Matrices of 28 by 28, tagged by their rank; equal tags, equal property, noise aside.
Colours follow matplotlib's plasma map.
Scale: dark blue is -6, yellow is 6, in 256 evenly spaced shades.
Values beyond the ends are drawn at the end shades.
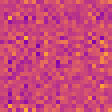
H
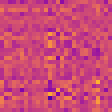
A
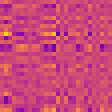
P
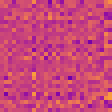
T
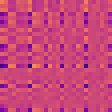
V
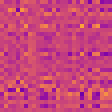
A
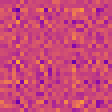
A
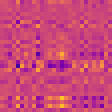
P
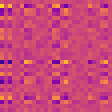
V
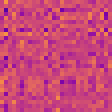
A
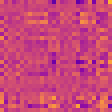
A
